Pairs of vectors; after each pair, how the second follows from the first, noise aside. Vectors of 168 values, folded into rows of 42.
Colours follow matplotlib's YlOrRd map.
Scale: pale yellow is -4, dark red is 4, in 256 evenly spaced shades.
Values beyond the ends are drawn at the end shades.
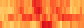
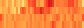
wrapped around, partly zeroed.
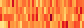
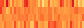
wrapped around, negated, partly zeroed.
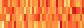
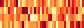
wrapped around, negated, scaled up.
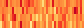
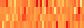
wrapped around, partly zeroed.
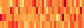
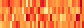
shuffled.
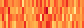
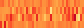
wrapped around, partly zeroed.
